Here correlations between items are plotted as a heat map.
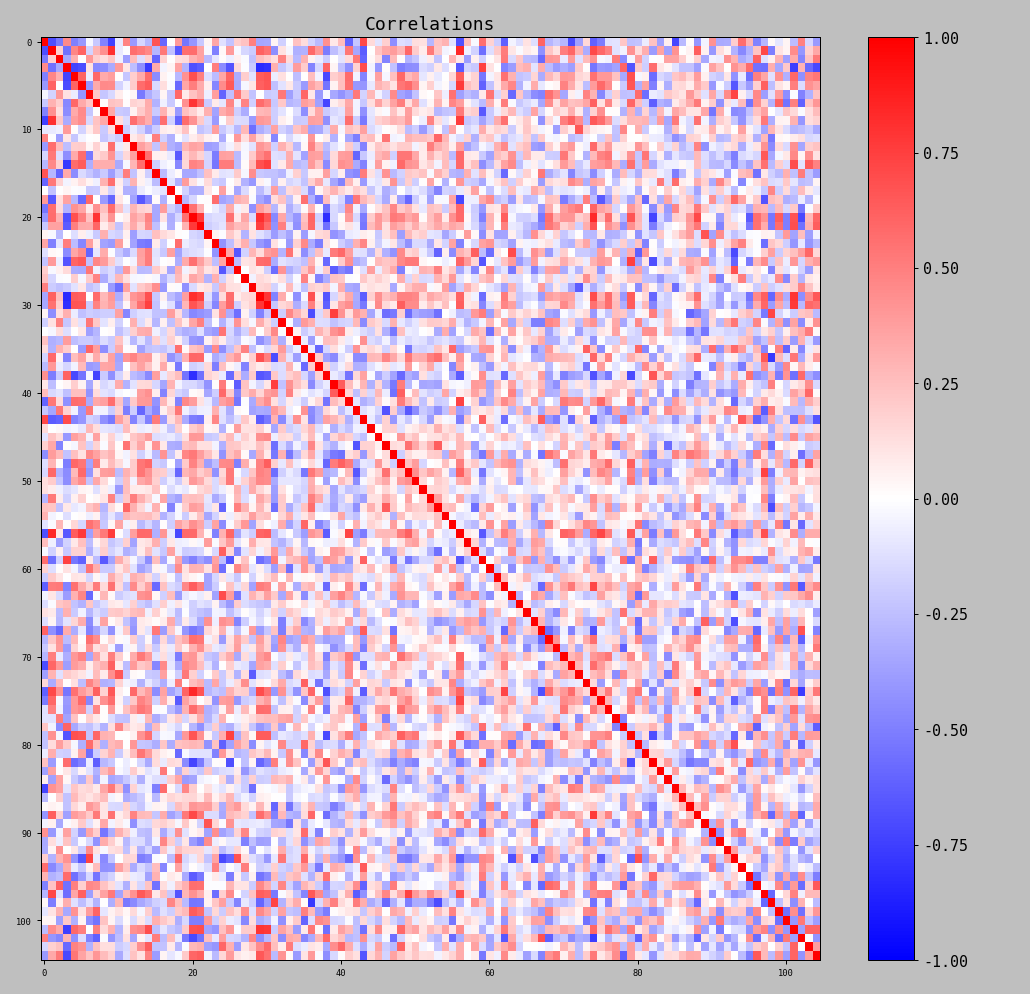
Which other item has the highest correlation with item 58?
24
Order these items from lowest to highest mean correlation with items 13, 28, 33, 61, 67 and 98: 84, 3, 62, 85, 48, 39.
85, 62, 3, 84, 48, 39
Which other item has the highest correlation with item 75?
56
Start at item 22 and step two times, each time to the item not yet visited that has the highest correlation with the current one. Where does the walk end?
66
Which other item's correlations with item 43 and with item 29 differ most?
3
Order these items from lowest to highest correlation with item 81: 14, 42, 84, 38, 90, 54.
42, 90, 84, 38, 54, 14
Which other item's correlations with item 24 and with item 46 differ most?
53
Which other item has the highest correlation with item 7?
20
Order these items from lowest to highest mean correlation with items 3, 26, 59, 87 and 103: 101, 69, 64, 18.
101, 69, 64, 18
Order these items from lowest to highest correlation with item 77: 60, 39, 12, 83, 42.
83, 60, 12, 39, 42
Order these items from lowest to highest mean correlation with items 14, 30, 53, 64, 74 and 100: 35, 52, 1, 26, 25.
35, 26, 25, 52, 1
